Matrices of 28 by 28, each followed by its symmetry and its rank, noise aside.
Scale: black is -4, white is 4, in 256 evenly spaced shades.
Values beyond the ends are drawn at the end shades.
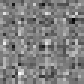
antisymmetric, rank four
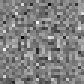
antisymmetric, rank six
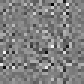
antisymmetric, rank four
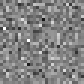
no symmetry, rank eight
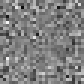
antisymmetric, rank eight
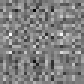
antisymmetric, rank four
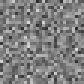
antisymmetric, rank eight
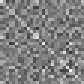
symmetric, rank four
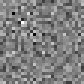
symmetric, rank six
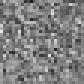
antisymmetric, rank eight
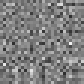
no symmetry, rank six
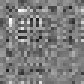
symmetric, rank four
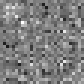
symmetric, rank six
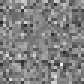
no symmetry, rank six
